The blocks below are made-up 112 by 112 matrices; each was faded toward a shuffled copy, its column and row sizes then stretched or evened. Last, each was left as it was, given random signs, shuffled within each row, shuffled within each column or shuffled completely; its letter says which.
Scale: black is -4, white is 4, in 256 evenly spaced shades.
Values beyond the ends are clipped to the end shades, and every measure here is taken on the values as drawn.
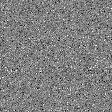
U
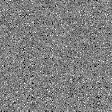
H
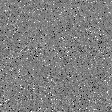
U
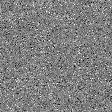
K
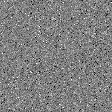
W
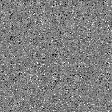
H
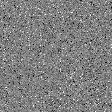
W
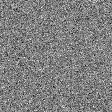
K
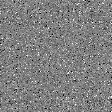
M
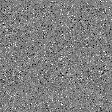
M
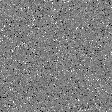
K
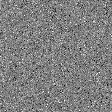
W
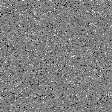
U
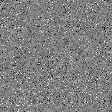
H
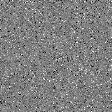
H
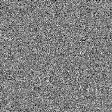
H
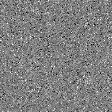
H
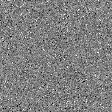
W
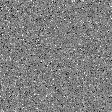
K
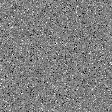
W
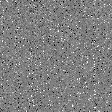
W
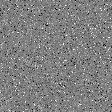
U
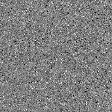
M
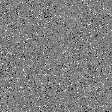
M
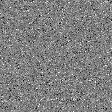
U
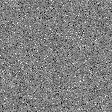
K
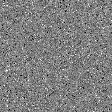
W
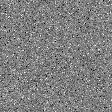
K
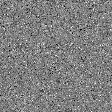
U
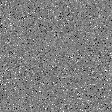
U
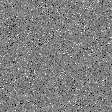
K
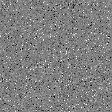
H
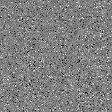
H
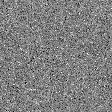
K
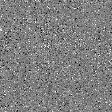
M
